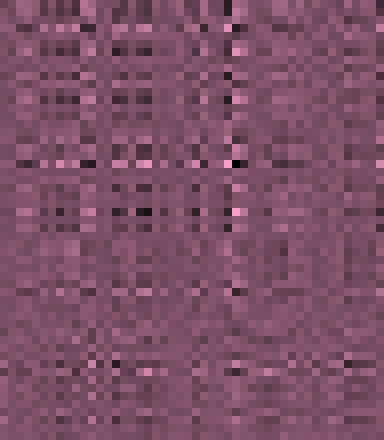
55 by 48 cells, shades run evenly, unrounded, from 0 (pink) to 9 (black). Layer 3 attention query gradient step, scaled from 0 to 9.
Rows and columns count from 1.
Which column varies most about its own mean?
30
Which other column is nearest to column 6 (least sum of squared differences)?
16
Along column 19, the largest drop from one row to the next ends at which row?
21
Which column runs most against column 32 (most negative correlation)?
17
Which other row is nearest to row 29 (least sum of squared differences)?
2
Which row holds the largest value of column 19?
27
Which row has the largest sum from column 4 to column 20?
7
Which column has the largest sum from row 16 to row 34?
44
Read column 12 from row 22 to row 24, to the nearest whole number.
4 5 3
